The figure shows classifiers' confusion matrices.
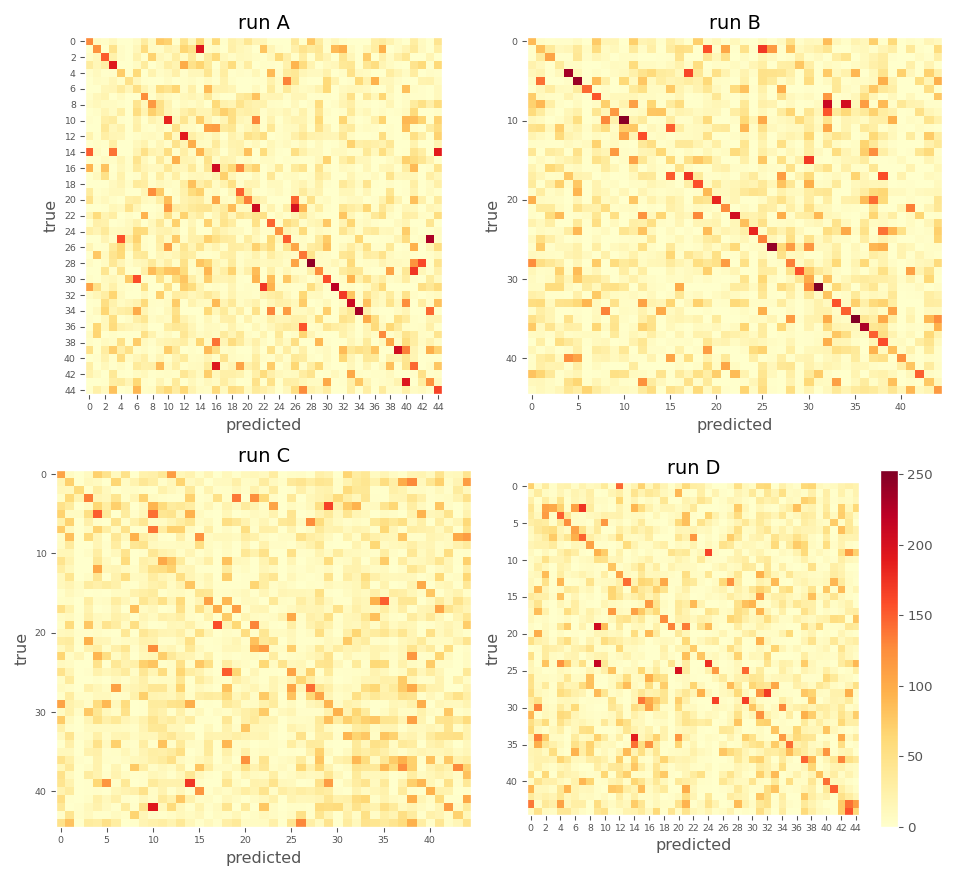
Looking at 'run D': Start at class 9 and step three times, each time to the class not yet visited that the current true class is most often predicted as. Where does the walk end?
2
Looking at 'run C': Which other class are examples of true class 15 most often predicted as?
40
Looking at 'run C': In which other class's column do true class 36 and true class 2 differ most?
20
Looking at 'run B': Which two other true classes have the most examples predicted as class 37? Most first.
20, 14
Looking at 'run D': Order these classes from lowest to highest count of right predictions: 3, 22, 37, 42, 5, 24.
42, 22, 3, 5, 37, 24
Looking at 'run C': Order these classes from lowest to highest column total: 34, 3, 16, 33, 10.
16, 3, 34, 33, 10
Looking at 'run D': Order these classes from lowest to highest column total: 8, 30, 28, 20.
30, 8, 20, 28
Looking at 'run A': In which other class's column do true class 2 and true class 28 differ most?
42
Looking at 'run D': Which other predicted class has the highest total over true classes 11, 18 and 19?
9
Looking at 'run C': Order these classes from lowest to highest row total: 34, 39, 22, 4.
34, 22, 39, 4
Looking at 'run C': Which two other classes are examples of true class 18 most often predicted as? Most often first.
25, 34
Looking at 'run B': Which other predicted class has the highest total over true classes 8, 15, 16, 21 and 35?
32
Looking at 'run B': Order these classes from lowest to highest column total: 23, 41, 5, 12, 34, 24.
24, 41, 34, 23, 12, 5
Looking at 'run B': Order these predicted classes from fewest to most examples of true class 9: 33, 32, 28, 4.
4, 33, 28, 32
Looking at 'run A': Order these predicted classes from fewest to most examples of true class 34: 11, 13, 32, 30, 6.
13, 32, 11, 30, 6
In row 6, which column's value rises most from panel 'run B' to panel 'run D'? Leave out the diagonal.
42
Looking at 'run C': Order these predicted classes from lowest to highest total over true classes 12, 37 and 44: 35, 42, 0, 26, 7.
7, 42, 0, 35, 26
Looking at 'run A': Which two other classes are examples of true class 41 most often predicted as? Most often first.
16, 19
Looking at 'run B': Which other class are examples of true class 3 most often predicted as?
29
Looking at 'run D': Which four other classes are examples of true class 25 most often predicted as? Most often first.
20, 29, 11, 15
